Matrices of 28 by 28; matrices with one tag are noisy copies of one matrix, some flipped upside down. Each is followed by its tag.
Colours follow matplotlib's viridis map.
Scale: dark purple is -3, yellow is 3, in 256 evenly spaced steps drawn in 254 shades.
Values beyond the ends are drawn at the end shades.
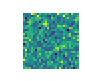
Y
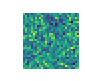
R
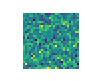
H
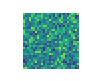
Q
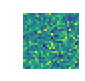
Q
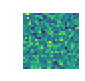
Q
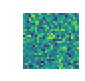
Q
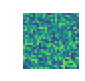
H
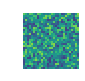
R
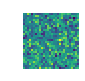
Q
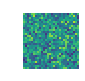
Q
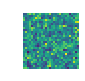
Y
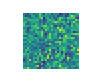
Q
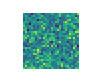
R
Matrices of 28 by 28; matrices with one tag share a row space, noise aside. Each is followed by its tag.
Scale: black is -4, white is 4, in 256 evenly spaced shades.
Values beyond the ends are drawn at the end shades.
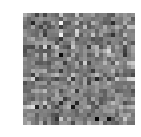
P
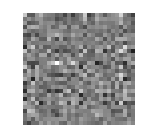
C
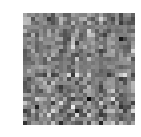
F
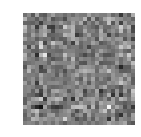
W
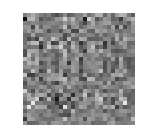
C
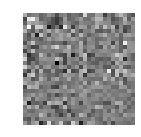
C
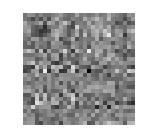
P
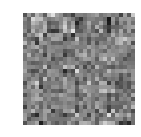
W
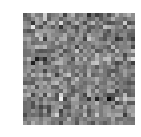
P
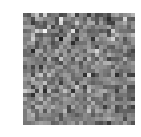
P
